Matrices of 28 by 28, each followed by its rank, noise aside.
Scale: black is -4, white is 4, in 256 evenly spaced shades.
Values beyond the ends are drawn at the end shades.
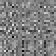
four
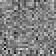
six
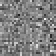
six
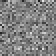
six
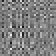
two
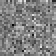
six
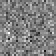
eight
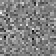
six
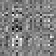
three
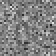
eight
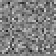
six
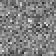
eight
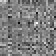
four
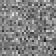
six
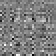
four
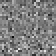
six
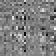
three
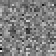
six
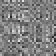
four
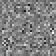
eight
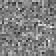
eight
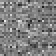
four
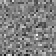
eight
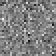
eight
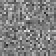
eight
